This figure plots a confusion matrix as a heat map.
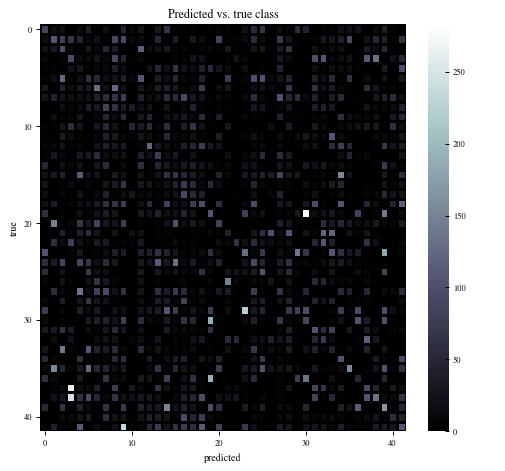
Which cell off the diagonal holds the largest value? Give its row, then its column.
19, 30
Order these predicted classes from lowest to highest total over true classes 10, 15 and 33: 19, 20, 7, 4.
19, 20, 7, 4
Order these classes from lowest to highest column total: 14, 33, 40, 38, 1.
40, 38, 1, 33, 14
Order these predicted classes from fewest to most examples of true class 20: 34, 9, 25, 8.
25, 8, 34, 9
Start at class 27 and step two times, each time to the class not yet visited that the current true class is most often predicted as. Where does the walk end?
41
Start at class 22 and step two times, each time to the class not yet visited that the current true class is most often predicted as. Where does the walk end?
37
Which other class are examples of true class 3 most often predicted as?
38
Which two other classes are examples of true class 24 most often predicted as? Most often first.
15, 13
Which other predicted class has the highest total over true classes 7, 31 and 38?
3
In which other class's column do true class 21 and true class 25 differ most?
32
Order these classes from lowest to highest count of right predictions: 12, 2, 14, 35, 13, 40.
14, 40, 13, 2, 12, 35
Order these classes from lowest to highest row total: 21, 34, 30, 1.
34, 21, 30, 1
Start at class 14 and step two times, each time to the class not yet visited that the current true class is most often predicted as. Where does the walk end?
36
